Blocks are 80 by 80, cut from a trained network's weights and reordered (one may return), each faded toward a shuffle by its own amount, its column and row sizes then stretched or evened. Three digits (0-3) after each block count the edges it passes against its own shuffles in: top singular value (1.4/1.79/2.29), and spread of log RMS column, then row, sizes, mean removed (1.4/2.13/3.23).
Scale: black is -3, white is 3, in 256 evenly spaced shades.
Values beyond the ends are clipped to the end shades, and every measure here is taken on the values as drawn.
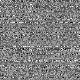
0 1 3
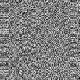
3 1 0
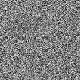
2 0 0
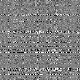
2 2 3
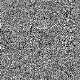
0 2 1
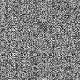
2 1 1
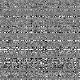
1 2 3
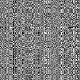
3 3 2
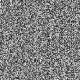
1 1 0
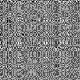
3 2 2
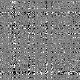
1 3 3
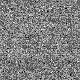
0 0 1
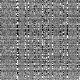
3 3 0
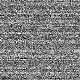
2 1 1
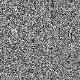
0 2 1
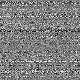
1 0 3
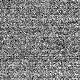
1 1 0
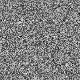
0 0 2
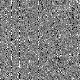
2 2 0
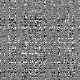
2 3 2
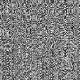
2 2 0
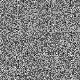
0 2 1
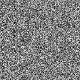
1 1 1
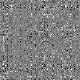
0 3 2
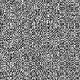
3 2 0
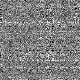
1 2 2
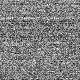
1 0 1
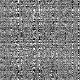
2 3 0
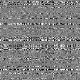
3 1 3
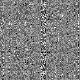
0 3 0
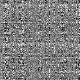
1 3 0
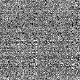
1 2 1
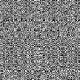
3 1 2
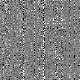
2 3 1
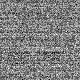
1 0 1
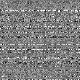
1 1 3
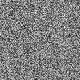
1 0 0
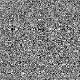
1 1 2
